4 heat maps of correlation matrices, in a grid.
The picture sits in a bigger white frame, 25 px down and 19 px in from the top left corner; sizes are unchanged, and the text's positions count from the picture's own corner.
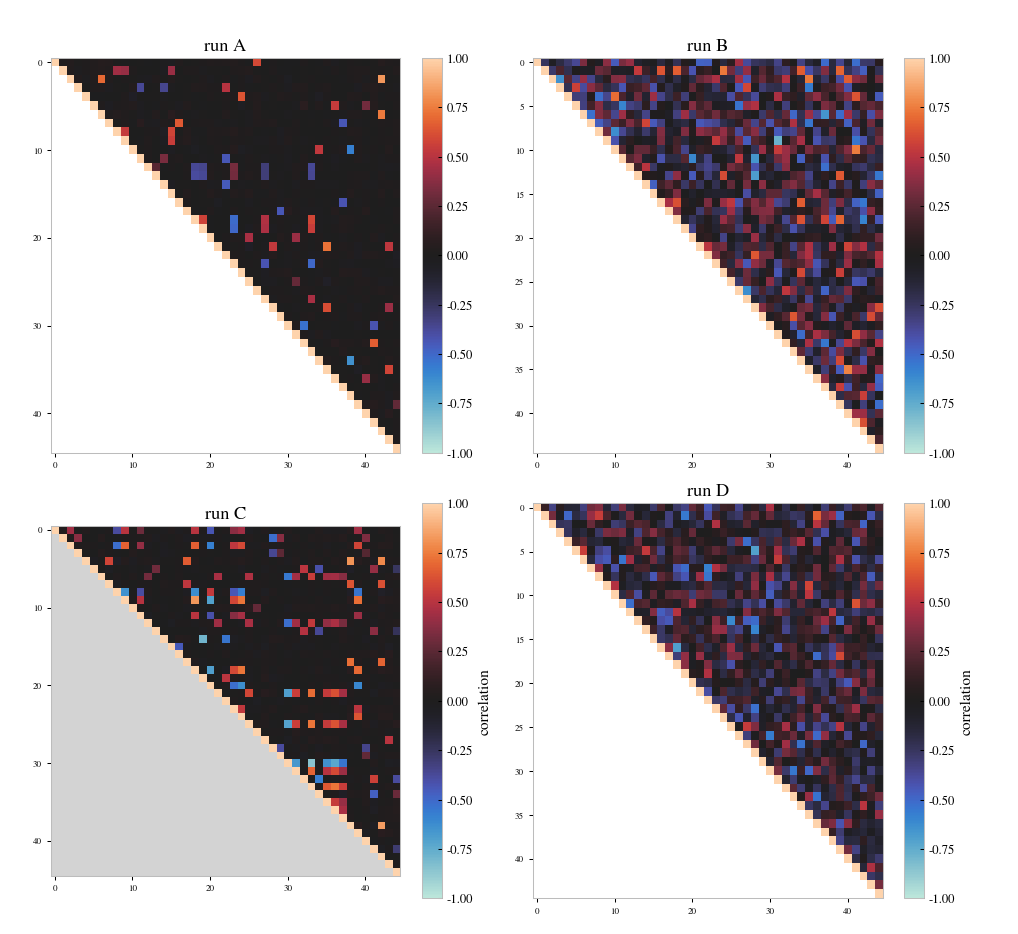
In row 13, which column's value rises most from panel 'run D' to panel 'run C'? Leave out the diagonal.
32
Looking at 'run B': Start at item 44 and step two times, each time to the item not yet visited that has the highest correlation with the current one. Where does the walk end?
22
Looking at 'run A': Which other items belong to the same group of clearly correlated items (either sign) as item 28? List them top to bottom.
21, 35, 43
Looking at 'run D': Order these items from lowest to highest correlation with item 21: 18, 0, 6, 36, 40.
6, 36, 18, 0, 40
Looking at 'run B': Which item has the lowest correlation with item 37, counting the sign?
6
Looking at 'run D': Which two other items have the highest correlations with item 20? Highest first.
11, 41
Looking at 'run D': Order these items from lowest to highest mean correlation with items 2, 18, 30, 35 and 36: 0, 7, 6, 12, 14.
0, 6, 7, 14, 12
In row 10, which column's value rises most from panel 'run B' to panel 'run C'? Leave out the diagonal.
8
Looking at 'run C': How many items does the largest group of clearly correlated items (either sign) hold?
10
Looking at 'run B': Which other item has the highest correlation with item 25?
16
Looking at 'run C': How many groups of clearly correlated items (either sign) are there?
9
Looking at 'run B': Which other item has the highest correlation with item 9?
23
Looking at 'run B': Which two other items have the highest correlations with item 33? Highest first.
29, 7
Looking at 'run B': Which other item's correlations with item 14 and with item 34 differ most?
7
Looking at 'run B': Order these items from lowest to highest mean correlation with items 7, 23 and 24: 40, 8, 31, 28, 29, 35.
31, 35, 28, 40, 8, 29
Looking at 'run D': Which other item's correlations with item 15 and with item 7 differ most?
8
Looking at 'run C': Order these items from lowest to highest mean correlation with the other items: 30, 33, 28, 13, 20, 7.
30, 20, 28, 13, 7, 33
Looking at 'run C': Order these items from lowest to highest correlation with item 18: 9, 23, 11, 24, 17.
17, 11, 23, 24, 9
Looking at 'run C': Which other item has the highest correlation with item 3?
1
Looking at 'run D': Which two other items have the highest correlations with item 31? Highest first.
6, 5
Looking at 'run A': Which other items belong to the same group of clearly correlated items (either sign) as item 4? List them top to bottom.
24
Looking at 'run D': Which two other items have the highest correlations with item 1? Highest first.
36, 8
